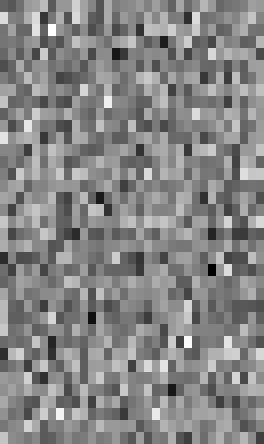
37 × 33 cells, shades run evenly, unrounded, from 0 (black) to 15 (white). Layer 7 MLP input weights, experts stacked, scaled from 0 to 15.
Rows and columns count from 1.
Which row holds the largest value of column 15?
22
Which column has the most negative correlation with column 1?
9
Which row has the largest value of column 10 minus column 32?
4
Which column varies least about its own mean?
28
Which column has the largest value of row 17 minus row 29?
7
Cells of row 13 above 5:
29
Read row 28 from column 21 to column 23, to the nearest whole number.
4 9 10
